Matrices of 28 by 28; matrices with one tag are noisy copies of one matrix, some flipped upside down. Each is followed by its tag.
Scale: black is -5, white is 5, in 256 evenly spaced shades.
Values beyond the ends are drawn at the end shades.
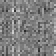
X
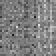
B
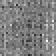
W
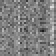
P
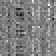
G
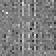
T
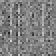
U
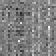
G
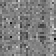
P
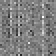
U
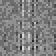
T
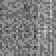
B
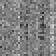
P
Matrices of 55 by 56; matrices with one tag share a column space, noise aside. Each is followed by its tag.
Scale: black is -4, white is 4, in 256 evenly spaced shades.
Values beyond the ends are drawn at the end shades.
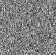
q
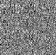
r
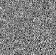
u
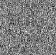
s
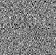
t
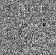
q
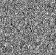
s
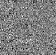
u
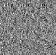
r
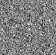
q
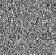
r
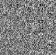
r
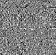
t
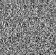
q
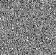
u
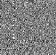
u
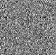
t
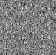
r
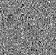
t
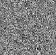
u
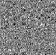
t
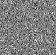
u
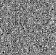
s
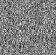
s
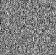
s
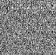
r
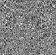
t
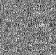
q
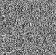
q
